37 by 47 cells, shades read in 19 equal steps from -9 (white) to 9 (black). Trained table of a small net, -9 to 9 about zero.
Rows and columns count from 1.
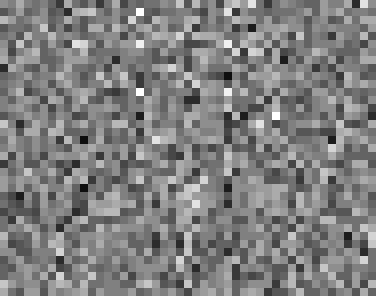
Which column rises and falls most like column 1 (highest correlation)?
5
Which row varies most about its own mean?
6
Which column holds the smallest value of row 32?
8
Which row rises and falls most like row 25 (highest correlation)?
26
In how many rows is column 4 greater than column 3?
18
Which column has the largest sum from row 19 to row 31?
2
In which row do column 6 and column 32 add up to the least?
1
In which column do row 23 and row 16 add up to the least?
33
